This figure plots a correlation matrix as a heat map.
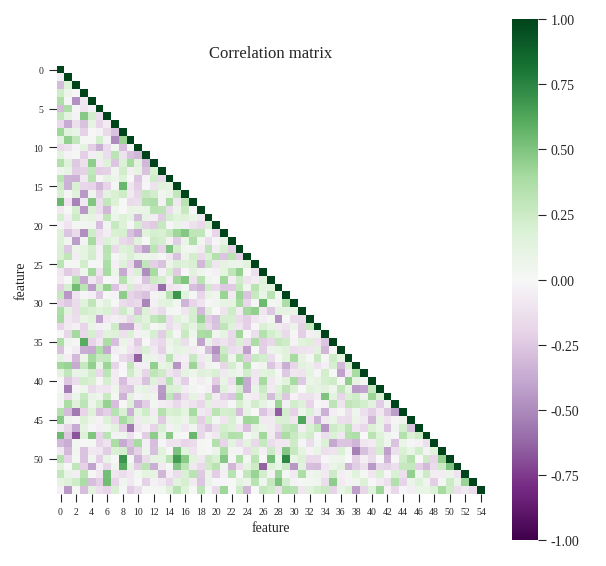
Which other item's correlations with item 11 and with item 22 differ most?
26
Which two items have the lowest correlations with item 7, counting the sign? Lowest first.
9, 1
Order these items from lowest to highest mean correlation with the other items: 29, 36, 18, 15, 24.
36, 18, 24, 15, 29
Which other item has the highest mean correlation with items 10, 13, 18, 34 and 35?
32
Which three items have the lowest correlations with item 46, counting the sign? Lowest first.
9, 34, 2
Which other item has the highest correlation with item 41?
54
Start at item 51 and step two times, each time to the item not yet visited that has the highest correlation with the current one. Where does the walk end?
50
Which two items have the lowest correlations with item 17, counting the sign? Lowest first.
2, 28
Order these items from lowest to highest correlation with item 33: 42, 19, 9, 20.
9, 20, 19, 42
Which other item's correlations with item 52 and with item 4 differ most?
28
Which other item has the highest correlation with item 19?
34
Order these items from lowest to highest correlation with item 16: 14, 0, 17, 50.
14, 0, 17, 50
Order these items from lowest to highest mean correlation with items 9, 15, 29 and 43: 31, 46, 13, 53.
46, 13, 31, 53
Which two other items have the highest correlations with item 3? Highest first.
35, 6
